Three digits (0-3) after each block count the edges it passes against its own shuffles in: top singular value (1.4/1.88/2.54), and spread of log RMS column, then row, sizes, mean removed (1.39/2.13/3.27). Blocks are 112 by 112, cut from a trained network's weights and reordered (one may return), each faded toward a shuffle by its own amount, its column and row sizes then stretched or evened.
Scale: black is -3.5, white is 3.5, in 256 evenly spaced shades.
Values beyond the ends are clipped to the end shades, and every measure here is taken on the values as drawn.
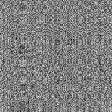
3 1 0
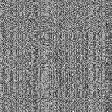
3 1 0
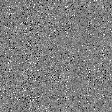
0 2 1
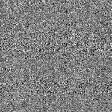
1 0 2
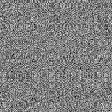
3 0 0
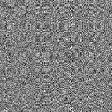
3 2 0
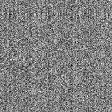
2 0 1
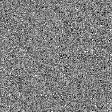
0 1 1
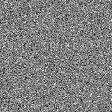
2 0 0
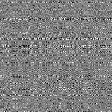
3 0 3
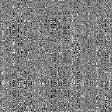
2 3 2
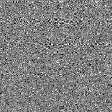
2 0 2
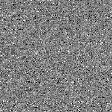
1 0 2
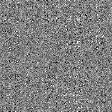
0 2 2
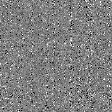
0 2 1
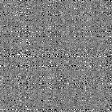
1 2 3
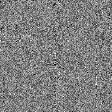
1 2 1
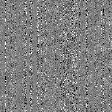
0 3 0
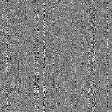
2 3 1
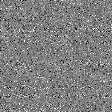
0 0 2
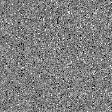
0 2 0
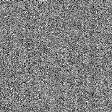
1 1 1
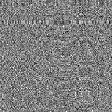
3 1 1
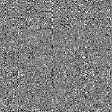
2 2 2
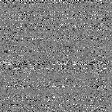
1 1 3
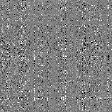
0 3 2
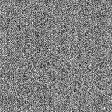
2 0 0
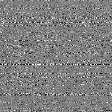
2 0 3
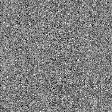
0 1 1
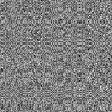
3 2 0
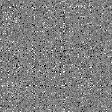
1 2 2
